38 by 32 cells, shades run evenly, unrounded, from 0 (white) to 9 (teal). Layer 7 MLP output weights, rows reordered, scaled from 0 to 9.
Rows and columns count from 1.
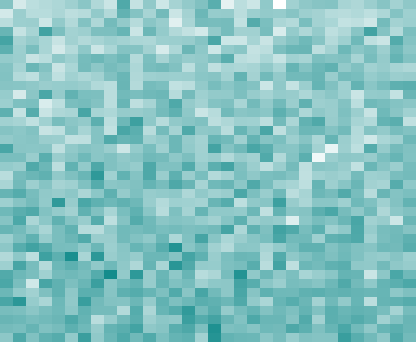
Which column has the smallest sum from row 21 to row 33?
29
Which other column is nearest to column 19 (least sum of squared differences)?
27
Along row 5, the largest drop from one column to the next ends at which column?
18
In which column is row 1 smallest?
22
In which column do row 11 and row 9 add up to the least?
2
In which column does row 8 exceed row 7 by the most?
3
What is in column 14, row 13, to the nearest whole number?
6
